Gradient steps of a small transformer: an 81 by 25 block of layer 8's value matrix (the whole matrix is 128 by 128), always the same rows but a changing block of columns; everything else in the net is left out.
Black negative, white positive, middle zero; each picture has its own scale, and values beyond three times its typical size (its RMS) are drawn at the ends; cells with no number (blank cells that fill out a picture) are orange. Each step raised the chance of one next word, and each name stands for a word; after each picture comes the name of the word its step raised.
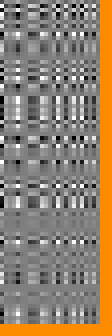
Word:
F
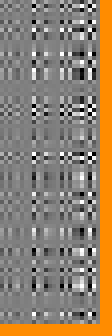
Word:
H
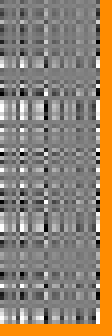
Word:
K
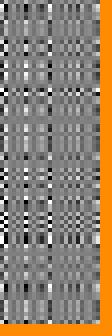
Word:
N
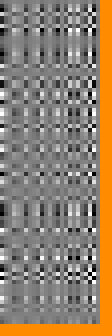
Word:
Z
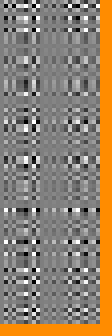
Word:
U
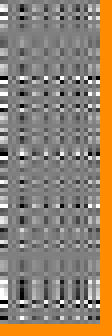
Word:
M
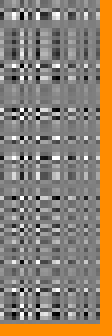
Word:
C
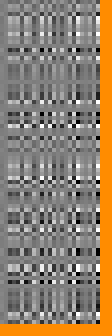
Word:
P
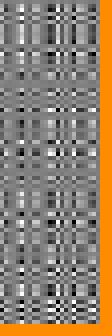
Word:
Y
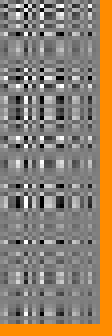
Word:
F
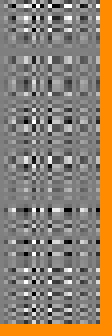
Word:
U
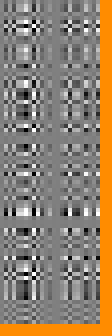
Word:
Z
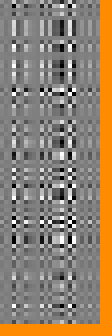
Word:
N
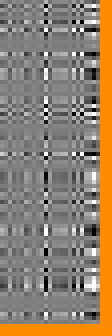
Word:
H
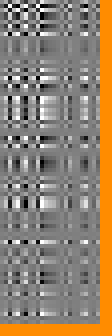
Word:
F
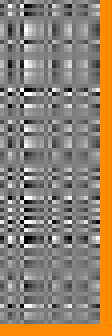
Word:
N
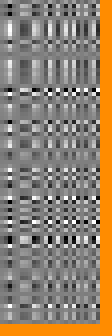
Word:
N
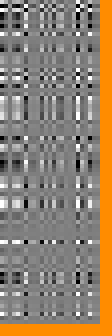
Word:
F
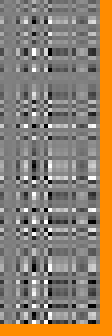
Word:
P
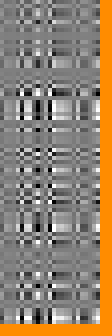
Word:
K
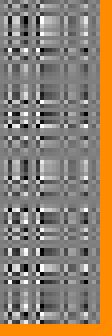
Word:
P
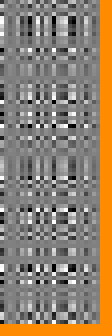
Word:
P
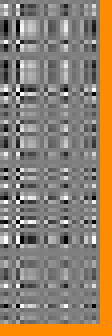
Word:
N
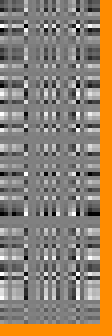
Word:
Z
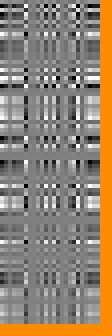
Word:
F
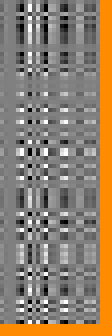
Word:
Y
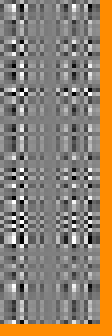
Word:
N
